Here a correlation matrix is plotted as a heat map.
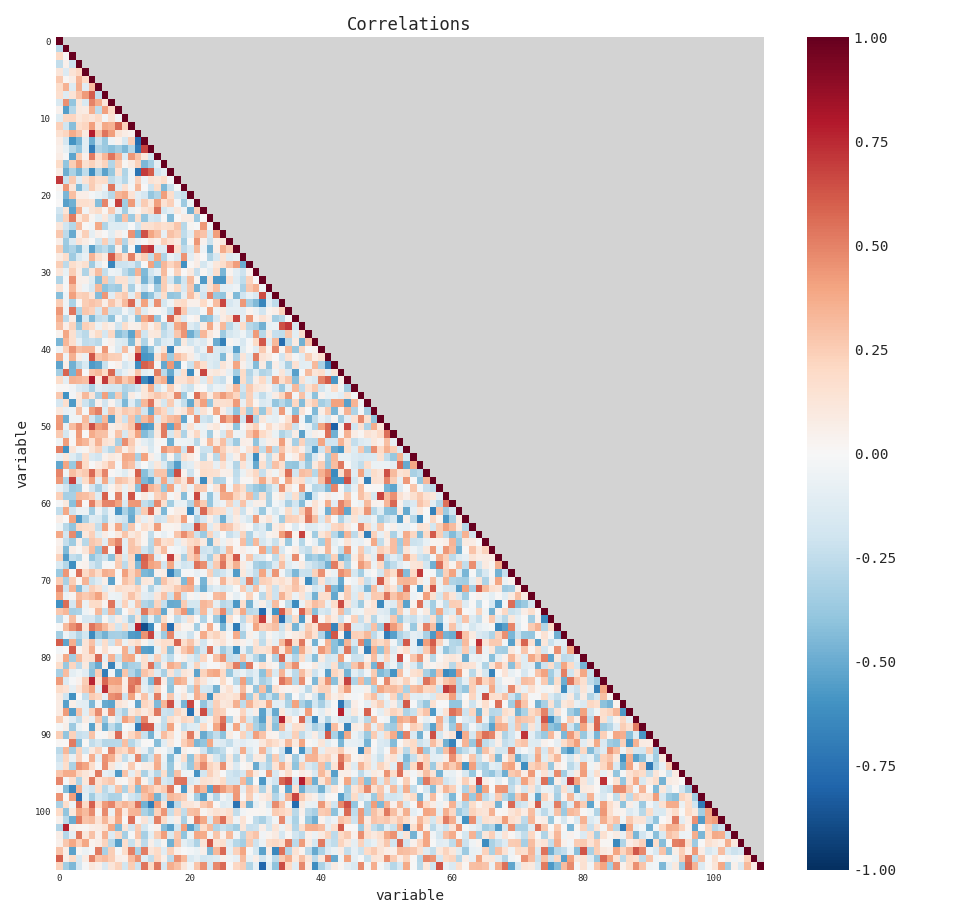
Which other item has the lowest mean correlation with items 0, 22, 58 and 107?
31
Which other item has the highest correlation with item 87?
43
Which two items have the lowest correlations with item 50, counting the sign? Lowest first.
42, 77
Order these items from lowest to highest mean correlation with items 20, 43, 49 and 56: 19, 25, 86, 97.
19, 86, 97, 25
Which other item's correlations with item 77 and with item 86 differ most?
61
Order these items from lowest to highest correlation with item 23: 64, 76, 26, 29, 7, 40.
26, 29, 7, 64, 76, 40
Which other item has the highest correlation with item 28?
8
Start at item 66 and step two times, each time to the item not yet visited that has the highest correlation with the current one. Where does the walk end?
21
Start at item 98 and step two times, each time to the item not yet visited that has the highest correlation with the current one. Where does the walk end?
27
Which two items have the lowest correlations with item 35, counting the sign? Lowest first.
92, 97
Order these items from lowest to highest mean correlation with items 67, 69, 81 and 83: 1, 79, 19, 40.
1, 19, 79, 40
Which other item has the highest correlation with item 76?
12
